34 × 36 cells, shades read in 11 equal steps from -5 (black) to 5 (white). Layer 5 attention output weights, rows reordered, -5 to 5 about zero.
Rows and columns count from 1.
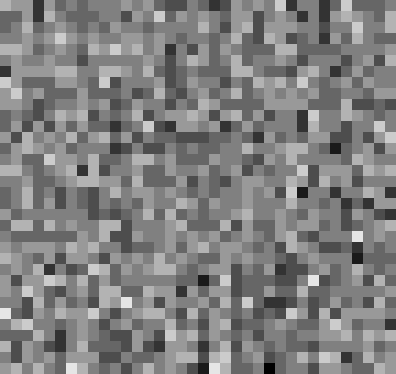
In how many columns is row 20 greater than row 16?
11
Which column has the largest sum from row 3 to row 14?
6
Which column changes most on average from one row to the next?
28
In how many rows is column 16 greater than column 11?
16
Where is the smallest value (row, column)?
34, 25
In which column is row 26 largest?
29
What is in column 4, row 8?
-1
